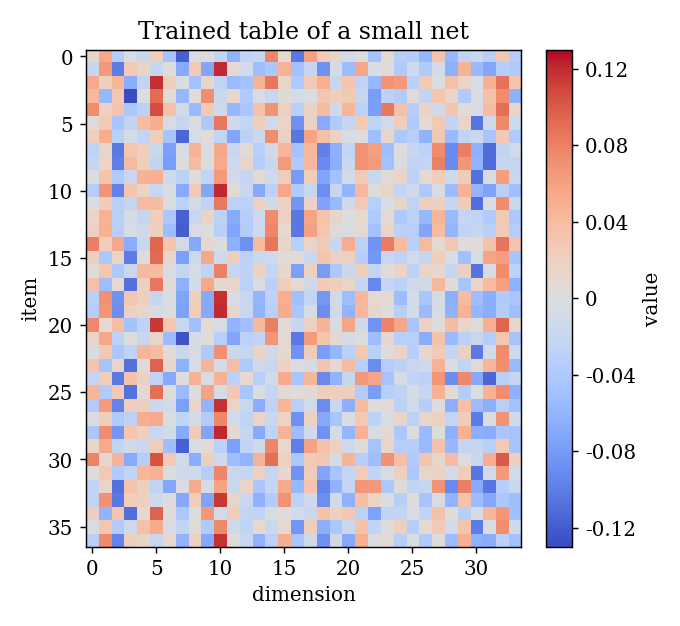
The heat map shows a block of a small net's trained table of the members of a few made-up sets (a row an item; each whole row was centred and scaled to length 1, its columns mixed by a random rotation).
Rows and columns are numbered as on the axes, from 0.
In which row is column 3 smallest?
3
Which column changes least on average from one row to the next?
25
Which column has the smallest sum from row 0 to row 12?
16
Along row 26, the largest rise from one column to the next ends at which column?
10
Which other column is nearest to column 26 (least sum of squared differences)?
24
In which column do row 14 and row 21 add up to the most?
14
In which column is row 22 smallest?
30
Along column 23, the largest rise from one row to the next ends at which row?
4
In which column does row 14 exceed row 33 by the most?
2
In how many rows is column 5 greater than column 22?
25
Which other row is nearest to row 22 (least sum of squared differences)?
31
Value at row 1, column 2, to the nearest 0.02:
-0.1
